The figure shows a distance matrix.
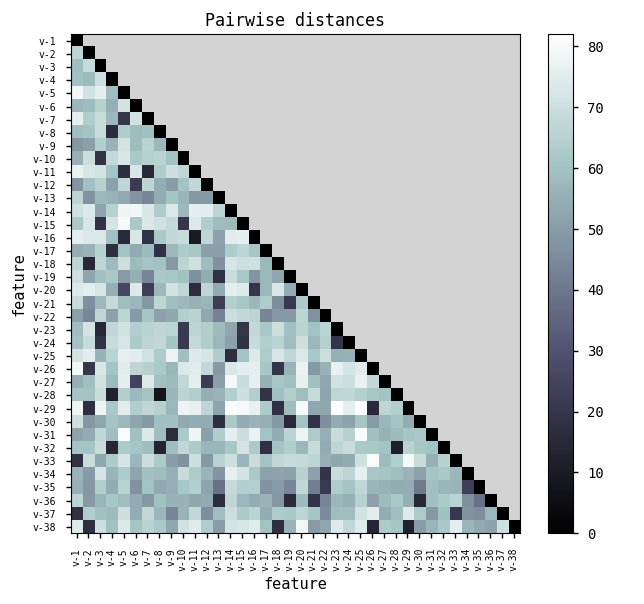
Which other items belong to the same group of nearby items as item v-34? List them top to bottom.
v-22, v-35
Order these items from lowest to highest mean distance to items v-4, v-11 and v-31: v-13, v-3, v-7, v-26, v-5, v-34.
v-7, v-5, v-13, v-34, v-26, v-3
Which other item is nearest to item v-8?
v-28
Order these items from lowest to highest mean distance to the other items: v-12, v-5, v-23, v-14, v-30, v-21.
v-30, v-21, v-12, v-23, v-5, v-14
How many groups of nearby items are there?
10
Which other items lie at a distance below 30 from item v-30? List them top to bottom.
v-13, v-19, v-21, v-36
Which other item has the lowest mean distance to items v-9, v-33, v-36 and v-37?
v-1
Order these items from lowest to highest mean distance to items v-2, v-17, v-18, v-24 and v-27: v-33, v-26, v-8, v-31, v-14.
v-26, v-8, v-31, v-33, v-14
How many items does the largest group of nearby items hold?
5
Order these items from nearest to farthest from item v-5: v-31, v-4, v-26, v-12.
v-4, v-12, v-26, v-31
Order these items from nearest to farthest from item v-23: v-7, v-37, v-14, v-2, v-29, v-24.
v-24, v-14, v-37, v-7, v-2, v-29
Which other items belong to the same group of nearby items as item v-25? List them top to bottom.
v-14
